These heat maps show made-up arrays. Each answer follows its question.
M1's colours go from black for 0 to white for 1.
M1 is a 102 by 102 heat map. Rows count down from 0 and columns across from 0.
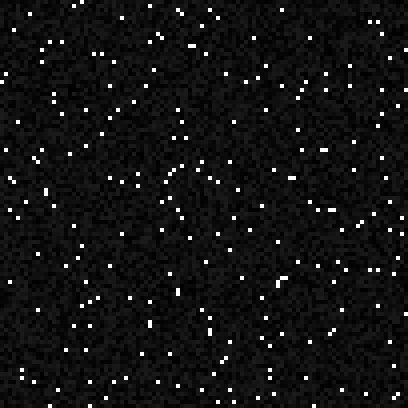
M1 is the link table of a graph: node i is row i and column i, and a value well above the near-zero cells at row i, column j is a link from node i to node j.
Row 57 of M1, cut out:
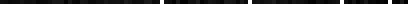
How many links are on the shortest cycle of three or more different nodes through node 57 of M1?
3
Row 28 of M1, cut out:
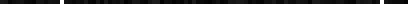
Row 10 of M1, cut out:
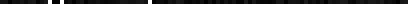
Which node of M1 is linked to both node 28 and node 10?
node 15
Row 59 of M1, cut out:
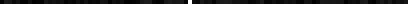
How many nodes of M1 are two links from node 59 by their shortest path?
1
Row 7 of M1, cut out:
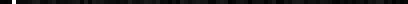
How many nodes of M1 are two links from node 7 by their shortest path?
1
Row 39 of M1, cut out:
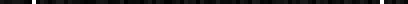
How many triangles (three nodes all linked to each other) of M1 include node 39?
1
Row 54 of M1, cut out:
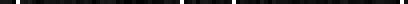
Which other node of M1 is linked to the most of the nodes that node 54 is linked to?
node 30
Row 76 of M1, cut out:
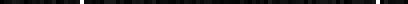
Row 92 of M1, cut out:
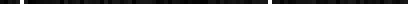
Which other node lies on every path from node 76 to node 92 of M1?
node 94
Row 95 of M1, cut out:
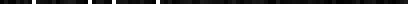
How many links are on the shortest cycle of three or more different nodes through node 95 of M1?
3
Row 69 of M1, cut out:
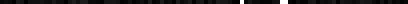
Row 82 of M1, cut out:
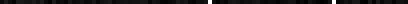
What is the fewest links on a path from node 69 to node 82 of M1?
3
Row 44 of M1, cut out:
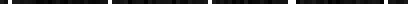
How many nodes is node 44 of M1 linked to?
6
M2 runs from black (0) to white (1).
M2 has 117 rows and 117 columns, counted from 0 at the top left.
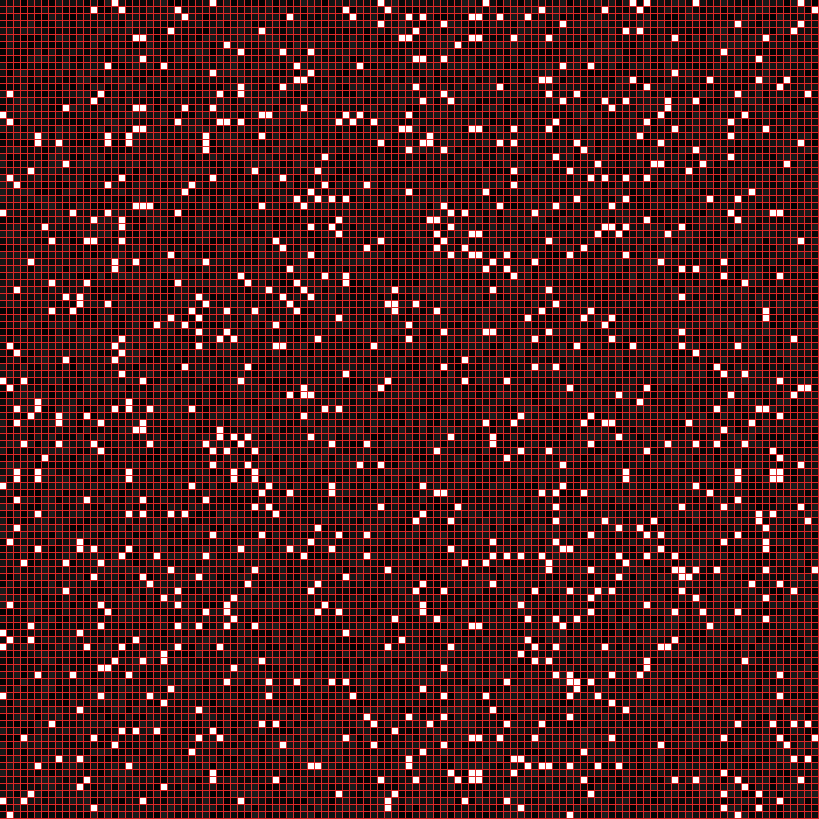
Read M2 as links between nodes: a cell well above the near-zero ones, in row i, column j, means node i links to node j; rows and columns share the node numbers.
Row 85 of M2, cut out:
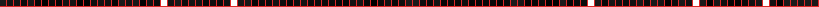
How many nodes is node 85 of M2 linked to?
5
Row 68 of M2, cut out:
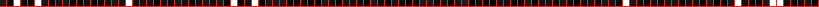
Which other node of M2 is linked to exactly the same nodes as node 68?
node 67
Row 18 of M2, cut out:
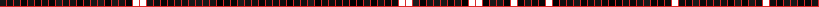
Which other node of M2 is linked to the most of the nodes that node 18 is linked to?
node 5
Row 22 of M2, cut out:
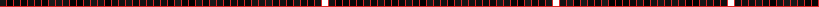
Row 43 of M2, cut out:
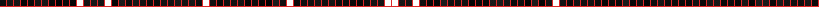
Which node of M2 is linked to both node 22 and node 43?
node 79
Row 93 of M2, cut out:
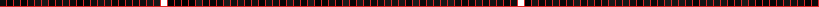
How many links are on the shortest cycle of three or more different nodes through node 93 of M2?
6
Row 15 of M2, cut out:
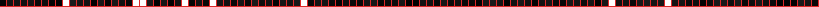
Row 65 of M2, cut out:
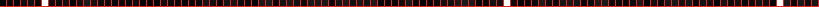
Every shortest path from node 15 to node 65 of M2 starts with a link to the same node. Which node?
node 30
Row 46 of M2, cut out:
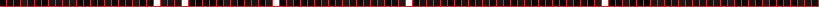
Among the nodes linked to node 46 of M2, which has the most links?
node 58
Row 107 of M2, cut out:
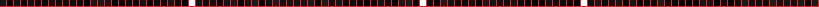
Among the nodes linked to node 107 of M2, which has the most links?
node 60
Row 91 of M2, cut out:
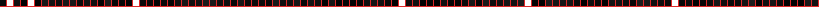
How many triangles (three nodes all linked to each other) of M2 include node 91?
0
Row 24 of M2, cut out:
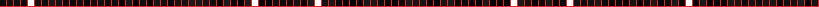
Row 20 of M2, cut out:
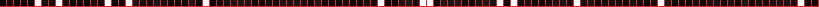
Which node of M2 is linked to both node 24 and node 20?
node 73
